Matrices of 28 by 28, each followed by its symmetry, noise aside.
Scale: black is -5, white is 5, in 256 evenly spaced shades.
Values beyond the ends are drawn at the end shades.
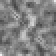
same after a half turn.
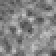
symmetric.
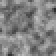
symmetric.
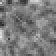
symmetric.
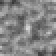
same after a half turn.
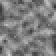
same after a half turn.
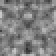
mirrored left to right.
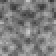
mirrored left to right.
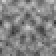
mirrored left to right.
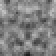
mirrored left to right.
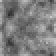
mirrored top to bottom.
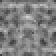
mirrored left to right.
